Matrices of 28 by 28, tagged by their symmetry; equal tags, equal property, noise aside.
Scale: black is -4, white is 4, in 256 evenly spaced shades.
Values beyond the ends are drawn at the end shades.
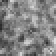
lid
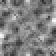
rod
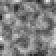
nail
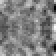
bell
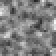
lid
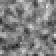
nail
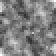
rod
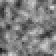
lid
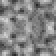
bell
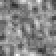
rod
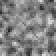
lid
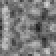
bell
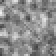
lid
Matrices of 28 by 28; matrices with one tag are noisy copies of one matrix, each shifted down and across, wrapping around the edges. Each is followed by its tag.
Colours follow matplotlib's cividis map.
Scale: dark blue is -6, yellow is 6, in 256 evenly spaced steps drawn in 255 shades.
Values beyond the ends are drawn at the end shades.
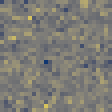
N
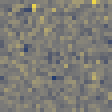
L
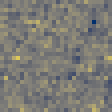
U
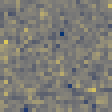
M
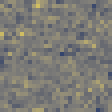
U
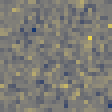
M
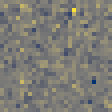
L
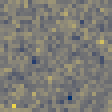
M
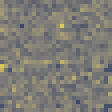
L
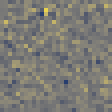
L
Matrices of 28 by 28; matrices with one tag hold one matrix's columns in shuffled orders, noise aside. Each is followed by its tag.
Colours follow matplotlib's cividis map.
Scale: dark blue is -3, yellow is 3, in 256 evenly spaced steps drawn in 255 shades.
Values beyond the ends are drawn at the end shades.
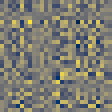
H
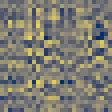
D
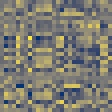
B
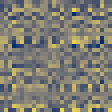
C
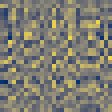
D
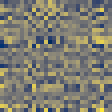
C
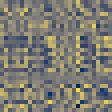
B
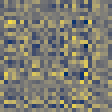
H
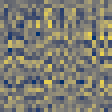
D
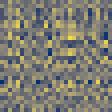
D
